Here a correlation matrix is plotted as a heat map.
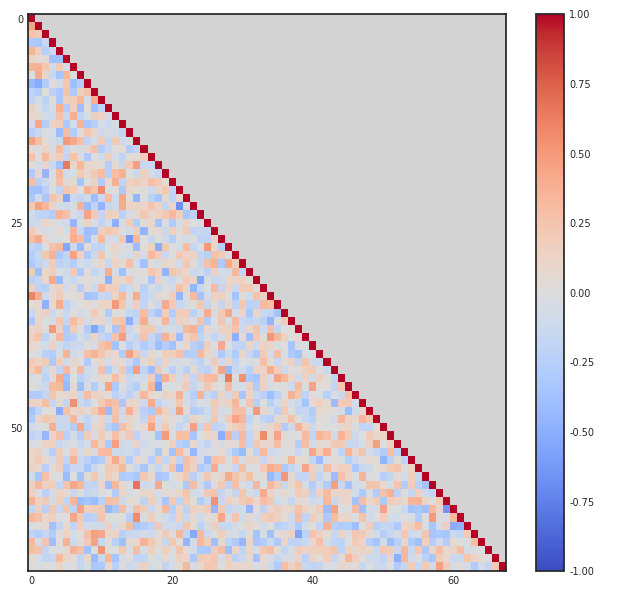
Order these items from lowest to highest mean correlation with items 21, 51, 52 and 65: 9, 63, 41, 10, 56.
56, 63, 9, 41, 10
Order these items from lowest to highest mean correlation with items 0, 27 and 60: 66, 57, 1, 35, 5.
66, 35, 5, 57, 1
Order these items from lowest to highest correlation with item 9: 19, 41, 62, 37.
62, 37, 19, 41
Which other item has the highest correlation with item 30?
44
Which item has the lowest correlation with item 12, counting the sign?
25
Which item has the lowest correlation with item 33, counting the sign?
23
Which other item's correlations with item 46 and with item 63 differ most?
38
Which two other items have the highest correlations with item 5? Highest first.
18, 15
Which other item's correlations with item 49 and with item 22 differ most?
52
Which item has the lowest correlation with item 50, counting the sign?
54
